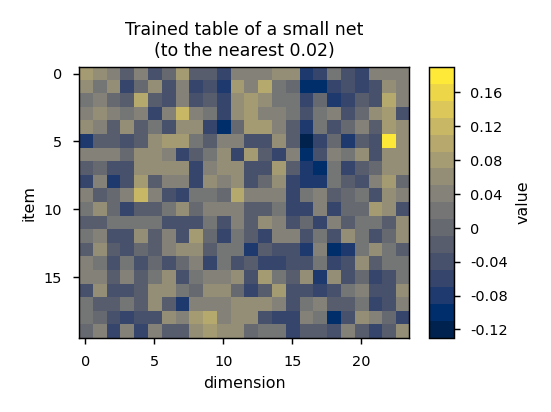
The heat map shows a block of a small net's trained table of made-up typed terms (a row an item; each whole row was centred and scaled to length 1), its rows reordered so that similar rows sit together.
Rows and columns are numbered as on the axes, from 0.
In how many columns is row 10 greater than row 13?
12
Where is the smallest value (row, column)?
5, 16
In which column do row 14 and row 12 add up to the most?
8
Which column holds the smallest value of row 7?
17
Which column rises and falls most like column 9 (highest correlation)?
10
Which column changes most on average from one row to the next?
7
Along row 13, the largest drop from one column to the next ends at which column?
18
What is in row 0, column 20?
-0.06
